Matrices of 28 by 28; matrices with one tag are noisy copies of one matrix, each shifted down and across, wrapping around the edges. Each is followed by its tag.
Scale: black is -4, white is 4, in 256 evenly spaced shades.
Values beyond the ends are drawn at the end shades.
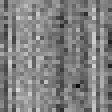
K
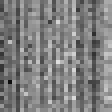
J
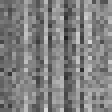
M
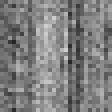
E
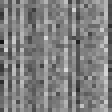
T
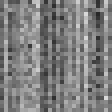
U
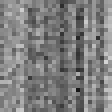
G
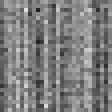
U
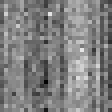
E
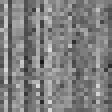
M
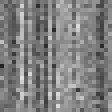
K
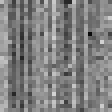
U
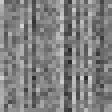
T
